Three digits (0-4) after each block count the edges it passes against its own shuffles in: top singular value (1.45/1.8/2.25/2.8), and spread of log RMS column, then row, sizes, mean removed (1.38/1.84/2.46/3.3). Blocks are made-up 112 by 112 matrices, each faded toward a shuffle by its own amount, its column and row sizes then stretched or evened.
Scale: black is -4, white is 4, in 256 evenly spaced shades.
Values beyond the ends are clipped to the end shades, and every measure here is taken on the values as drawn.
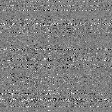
1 2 4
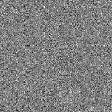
2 2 2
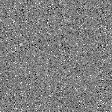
1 2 1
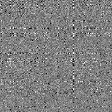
3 2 3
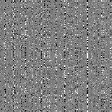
4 4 1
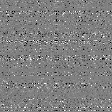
3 1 4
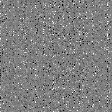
1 3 1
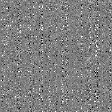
0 4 2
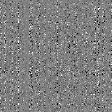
2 4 2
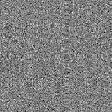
3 0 0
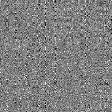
3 3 0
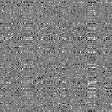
4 2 3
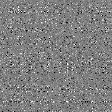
2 1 3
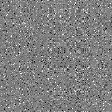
3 2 0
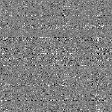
1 2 4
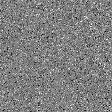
1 1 0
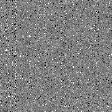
1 3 1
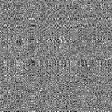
4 1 3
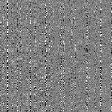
4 4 1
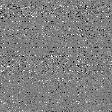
0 2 4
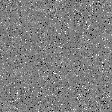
0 2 0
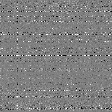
3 1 4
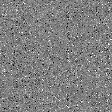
1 2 0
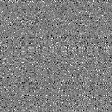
3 0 2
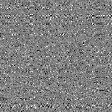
3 0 3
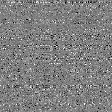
3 0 3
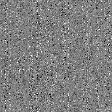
1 3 0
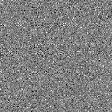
3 0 2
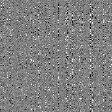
2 4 1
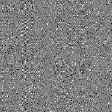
3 3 1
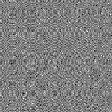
4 1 0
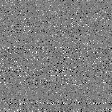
0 1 3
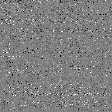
0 1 3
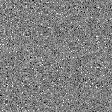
2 0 1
